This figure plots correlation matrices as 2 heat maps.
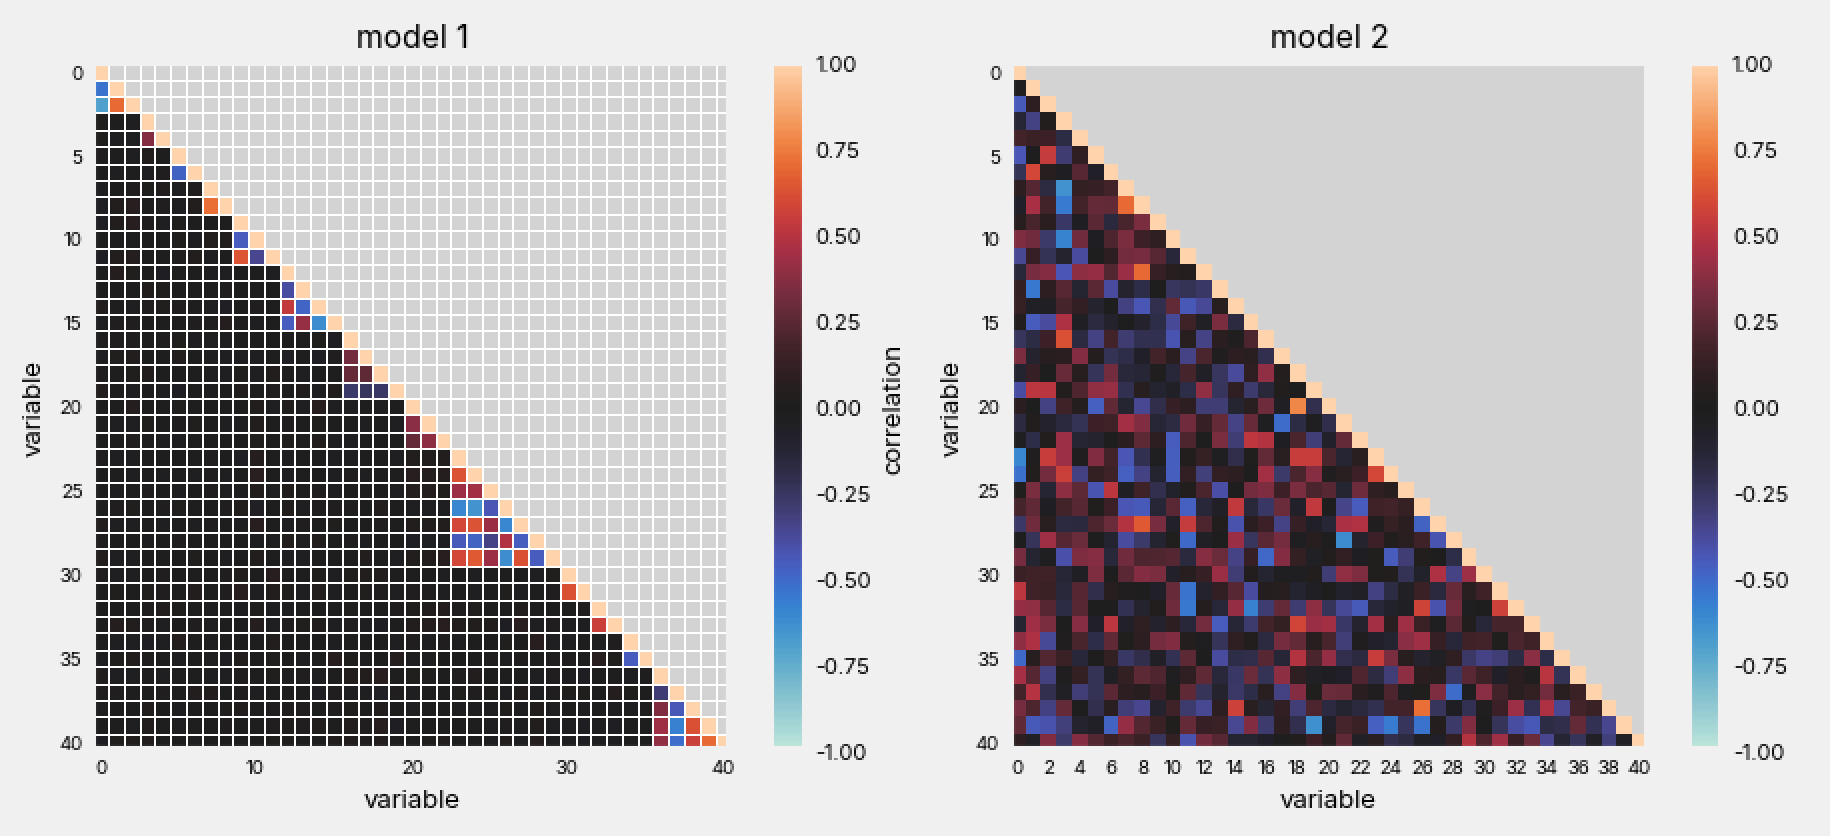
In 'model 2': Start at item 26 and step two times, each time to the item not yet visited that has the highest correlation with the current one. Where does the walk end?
14
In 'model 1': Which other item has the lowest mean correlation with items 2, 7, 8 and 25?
0
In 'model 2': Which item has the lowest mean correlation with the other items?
39
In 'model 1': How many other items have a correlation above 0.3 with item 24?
4
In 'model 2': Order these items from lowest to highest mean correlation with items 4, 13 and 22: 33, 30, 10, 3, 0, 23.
10, 33, 23, 0, 3, 30
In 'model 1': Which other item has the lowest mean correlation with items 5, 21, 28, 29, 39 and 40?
37
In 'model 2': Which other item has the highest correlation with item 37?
1
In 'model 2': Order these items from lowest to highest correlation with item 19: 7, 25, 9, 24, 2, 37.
7, 9, 37, 25, 24, 2
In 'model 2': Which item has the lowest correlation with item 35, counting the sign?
0
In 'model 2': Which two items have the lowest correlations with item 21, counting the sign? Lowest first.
28, 17
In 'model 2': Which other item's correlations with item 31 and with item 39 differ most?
32
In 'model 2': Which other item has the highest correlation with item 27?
8
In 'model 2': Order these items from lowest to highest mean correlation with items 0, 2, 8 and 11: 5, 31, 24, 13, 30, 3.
3, 24, 13, 31, 5, 30
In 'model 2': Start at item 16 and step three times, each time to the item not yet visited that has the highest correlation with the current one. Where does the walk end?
23
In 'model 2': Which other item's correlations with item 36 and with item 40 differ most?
34
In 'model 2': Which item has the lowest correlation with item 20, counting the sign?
5
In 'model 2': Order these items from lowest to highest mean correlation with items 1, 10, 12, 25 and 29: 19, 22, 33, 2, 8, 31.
22, 2, 31, 19, 33, 8
